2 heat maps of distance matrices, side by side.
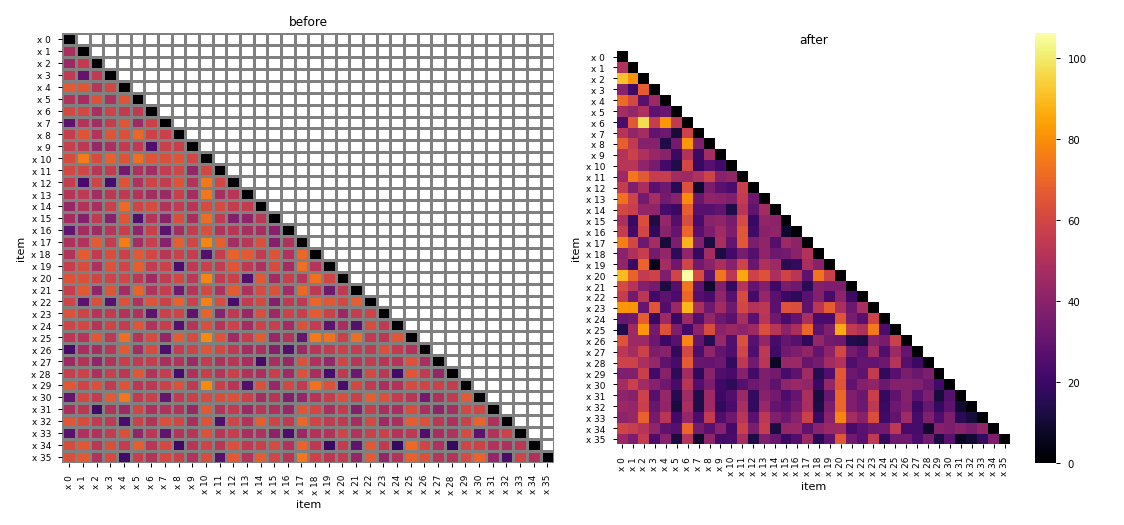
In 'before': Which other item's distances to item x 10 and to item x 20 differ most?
x 29
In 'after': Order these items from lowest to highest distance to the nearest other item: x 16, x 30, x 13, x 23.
x 16, x 30, x 23, x 13
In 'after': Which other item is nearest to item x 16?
x 15
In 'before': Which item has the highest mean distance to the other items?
x 10
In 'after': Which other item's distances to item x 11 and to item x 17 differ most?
x 20
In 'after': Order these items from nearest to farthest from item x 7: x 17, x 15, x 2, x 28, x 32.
x 32, x 15, x 28, x 17, x 2
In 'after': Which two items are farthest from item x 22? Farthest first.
x 6, x 11
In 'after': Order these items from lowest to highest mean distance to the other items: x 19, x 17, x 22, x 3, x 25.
x 22, x 3, x 19, x 17, x 25
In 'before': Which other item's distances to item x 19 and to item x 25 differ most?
x 34
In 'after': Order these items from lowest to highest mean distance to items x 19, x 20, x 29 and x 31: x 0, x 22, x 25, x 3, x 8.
x 3, x 22, x 8, x 25, x 0
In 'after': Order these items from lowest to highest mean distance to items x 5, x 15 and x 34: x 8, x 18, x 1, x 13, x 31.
x 31, x 18, x 8, x 1, x 13
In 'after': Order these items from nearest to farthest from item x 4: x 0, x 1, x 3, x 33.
x 3, x 33, x 1, x 0
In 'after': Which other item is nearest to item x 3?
x 19
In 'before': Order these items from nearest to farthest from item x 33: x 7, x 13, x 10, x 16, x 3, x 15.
x 16, x 7, x 15, x 13, x 3, x 10
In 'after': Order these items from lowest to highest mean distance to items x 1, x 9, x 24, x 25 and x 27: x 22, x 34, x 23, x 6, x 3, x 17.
x 3, x 22, x 34, x 6, x 17, x 23
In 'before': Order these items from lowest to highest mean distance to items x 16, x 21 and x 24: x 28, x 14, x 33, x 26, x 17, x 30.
x 28, x 33, x 26, x 30, x 14, x 17
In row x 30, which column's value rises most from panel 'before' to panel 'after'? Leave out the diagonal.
x 0
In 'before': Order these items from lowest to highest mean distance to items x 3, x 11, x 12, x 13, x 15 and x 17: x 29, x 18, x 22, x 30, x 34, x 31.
x 22, x 29, x 31, x 30, x 34, x 18
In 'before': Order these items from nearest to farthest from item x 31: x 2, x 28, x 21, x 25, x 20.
x 2, x 21, x 28, x 20, x 25
